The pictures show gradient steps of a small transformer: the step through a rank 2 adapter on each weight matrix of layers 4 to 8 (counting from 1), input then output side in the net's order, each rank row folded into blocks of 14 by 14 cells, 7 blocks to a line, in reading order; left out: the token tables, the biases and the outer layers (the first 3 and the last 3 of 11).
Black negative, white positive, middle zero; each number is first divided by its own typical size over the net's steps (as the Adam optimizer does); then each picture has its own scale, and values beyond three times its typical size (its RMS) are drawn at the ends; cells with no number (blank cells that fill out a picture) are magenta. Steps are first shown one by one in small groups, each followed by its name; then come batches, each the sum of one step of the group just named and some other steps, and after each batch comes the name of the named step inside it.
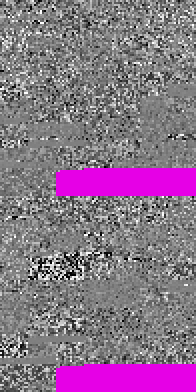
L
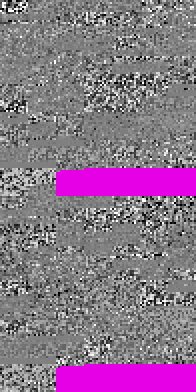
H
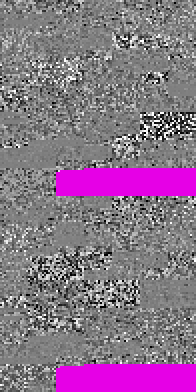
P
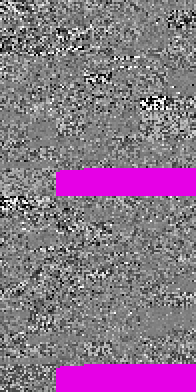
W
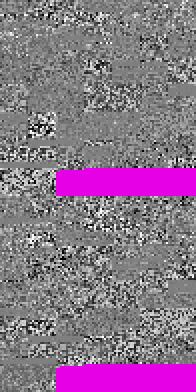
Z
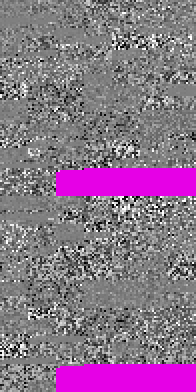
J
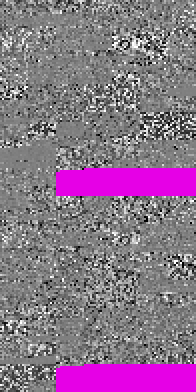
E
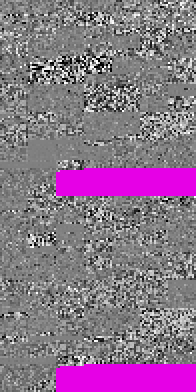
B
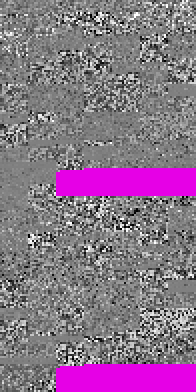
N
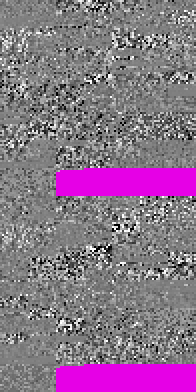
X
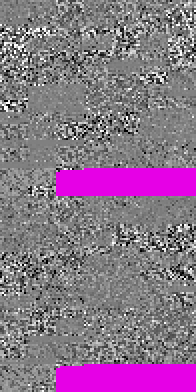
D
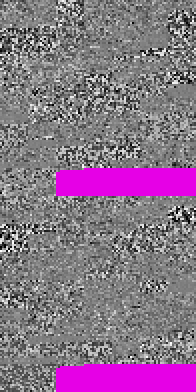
W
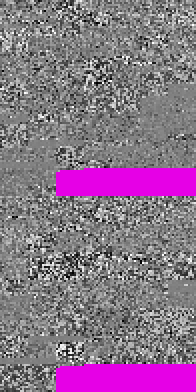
L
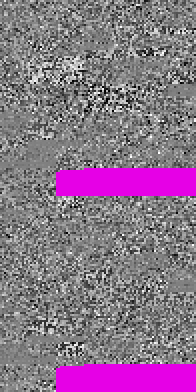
P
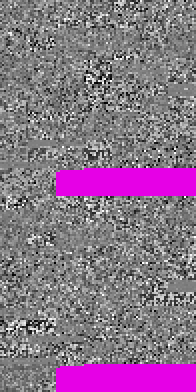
Z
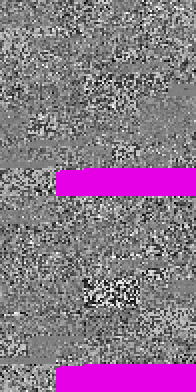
H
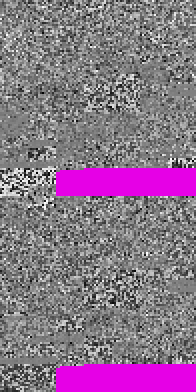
N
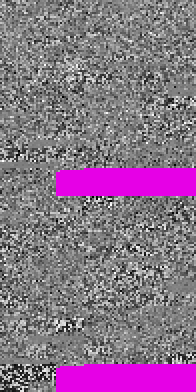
P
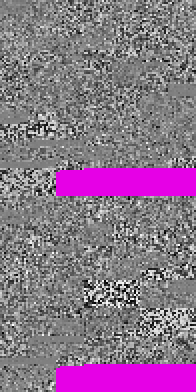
Z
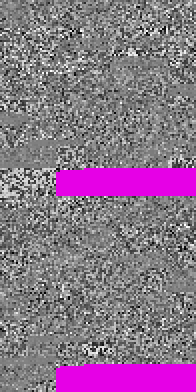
D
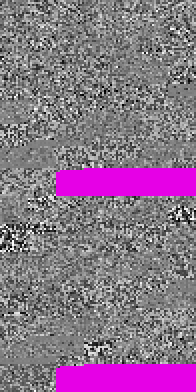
B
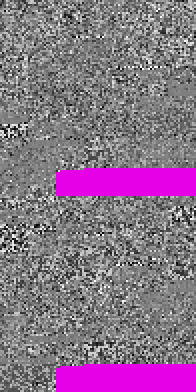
L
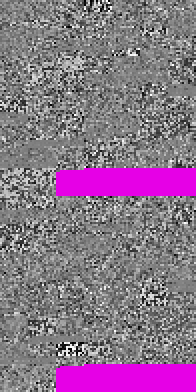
H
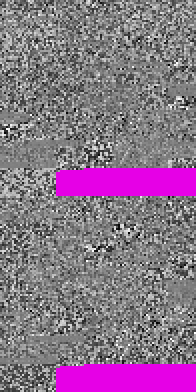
X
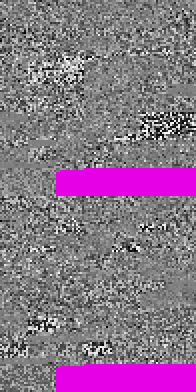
P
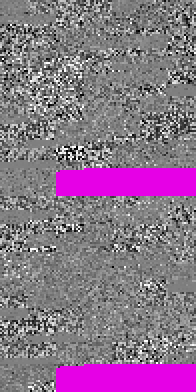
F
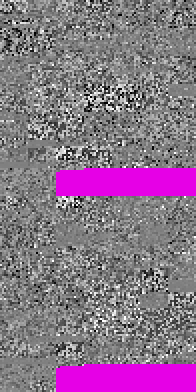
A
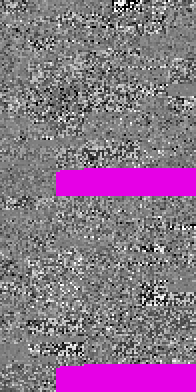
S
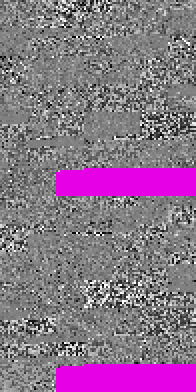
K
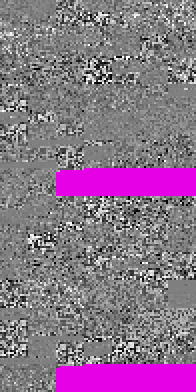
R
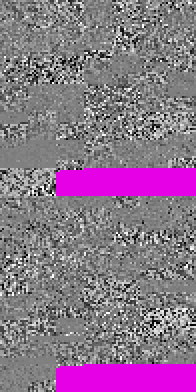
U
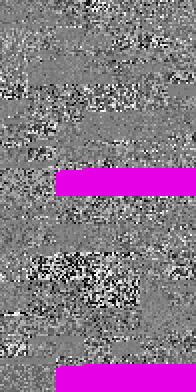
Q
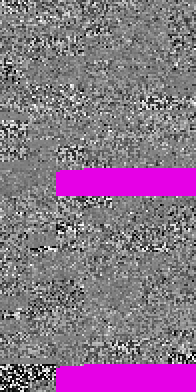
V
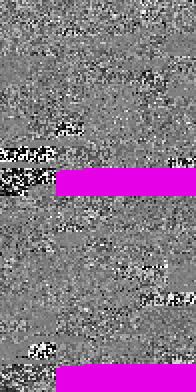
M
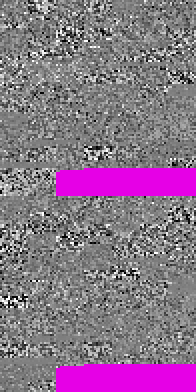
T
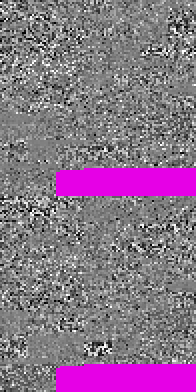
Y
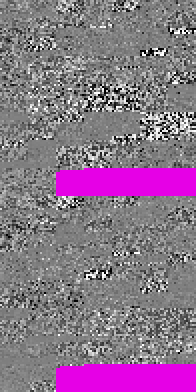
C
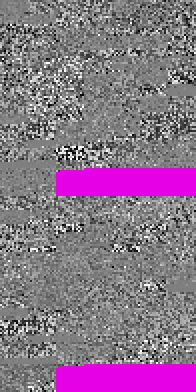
F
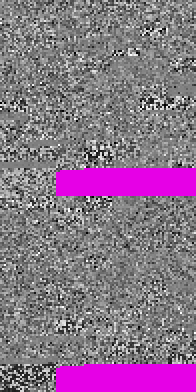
V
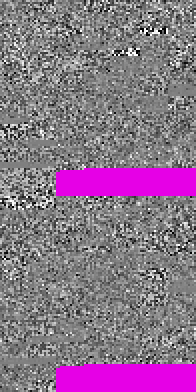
F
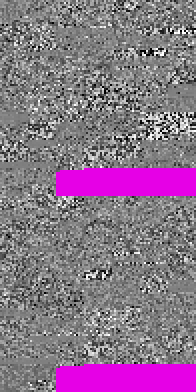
C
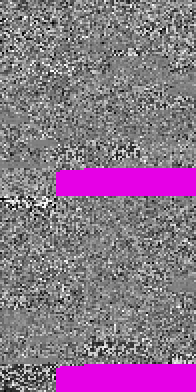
Y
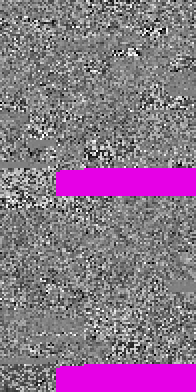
A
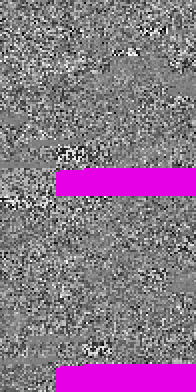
Y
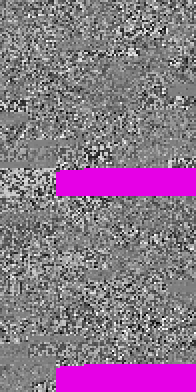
U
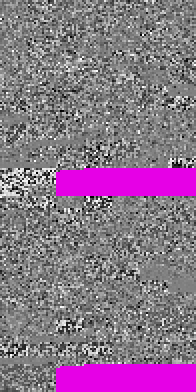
T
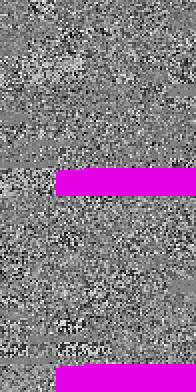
T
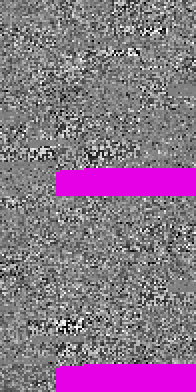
S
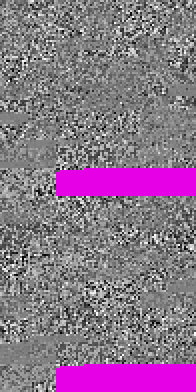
U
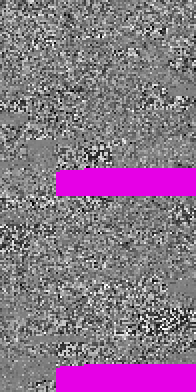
K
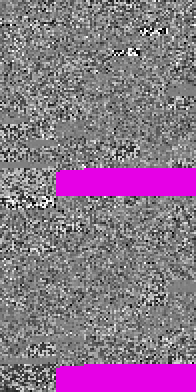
F
